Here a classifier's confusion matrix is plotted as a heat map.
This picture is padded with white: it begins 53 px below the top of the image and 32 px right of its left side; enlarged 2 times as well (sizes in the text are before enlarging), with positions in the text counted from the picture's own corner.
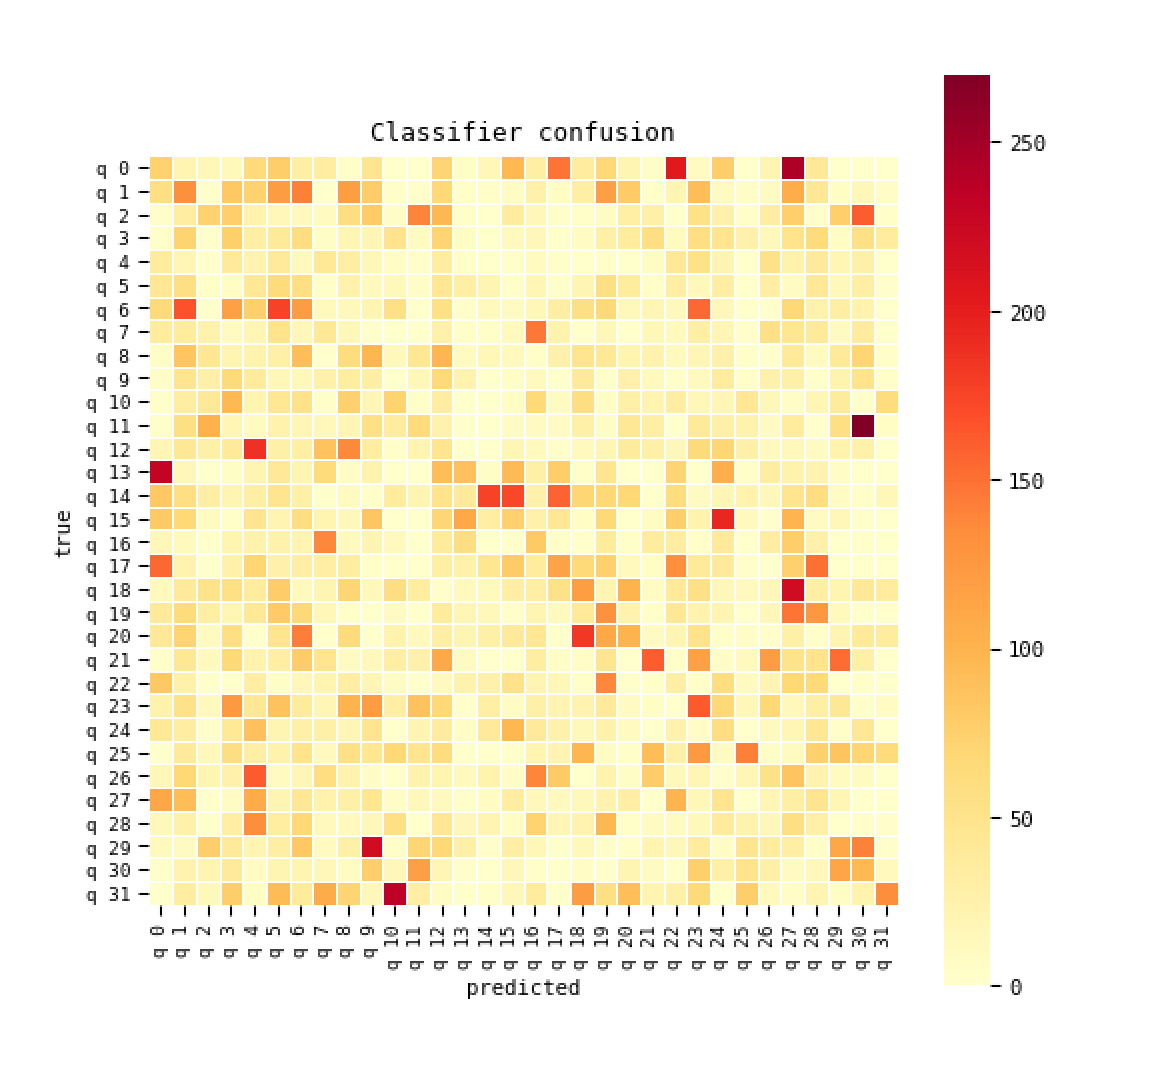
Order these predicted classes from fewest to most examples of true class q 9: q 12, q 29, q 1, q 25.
q 25, q 29, q 1, q 12
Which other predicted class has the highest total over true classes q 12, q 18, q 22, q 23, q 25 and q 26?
q 4
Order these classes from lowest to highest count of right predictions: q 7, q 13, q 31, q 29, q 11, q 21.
q 7, q 11, q 13, q 29, q 31, q 21
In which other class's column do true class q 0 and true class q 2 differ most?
q 22
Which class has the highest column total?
q 27
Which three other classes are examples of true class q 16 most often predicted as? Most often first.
q 7, q 27, q 13
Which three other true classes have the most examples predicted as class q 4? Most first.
q 12, q 26, q 28
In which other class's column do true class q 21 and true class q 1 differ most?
q 29
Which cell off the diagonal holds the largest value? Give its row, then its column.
q 11, q 30
